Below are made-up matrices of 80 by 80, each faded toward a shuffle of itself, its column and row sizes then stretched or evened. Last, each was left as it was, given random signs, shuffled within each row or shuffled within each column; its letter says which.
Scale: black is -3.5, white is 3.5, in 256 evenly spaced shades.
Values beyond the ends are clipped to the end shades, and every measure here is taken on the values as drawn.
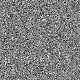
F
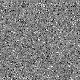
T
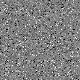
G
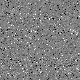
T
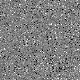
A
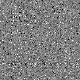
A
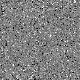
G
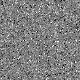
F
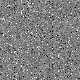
F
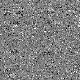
A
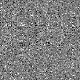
A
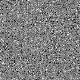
T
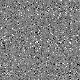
A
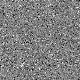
T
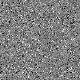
G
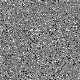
G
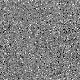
A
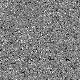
T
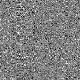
A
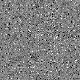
A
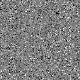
G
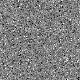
F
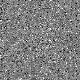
G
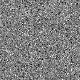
F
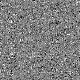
F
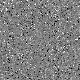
F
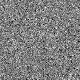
T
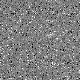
A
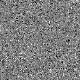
G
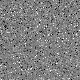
F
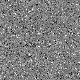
T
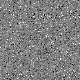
F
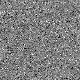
T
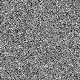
F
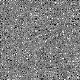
A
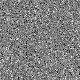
F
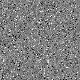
F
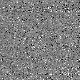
G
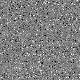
T
